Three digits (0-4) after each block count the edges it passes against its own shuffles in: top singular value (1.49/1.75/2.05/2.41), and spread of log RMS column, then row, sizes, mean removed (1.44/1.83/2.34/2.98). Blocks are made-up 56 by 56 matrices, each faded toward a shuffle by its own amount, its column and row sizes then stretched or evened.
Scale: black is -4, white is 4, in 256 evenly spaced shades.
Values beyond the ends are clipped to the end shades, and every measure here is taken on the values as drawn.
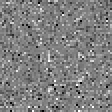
0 1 1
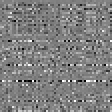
4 0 4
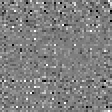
1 1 3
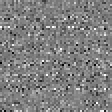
0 0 3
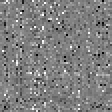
0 2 0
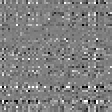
4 2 4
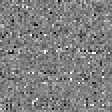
1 0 2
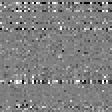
4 0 4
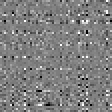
3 3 4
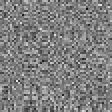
3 0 0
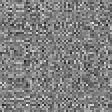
3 0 3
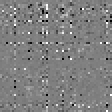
3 3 3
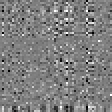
4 3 2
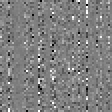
1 4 0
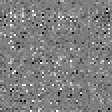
1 1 3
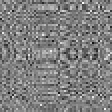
4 0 2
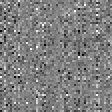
3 3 0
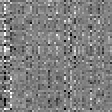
4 4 0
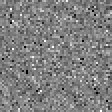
0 0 0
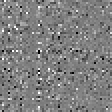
1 3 2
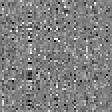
3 3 1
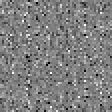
1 2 0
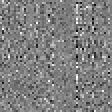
3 3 0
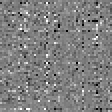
1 3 2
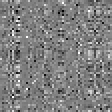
4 3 0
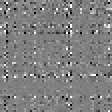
3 3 4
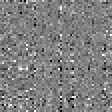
3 3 2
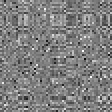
4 2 0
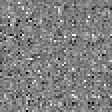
1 2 1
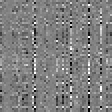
4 4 0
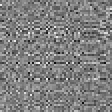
4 1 3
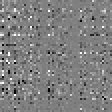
2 4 3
